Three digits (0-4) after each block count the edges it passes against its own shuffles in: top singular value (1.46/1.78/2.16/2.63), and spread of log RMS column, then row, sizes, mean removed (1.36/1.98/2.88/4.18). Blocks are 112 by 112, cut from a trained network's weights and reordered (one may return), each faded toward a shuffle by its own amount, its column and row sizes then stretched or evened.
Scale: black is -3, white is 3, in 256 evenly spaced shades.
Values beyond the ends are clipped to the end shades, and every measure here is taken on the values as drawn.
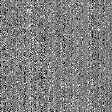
1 3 0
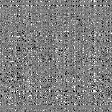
2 2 3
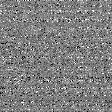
0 0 3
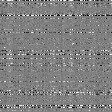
3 0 4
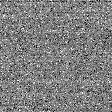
0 0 0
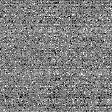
2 1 1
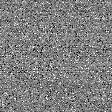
0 0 1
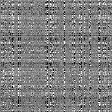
4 4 1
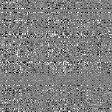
2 3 4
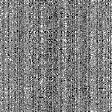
4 2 2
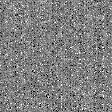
0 2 1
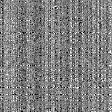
4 2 3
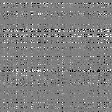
2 3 4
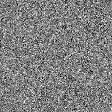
1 1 0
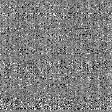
1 0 3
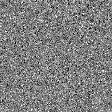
0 1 0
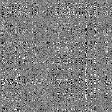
2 3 3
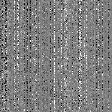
3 4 1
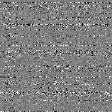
0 2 4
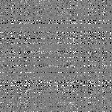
1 3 4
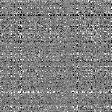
3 3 3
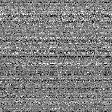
3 0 3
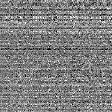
4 2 2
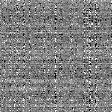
3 3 0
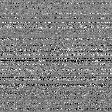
2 0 4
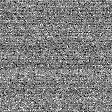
2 0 0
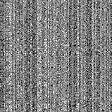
4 2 1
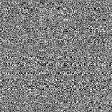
3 1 3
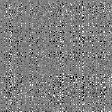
0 4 3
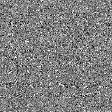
0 1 2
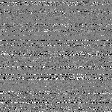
0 0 4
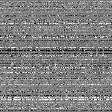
4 0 4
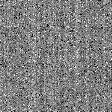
1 0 1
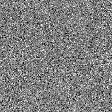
1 1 0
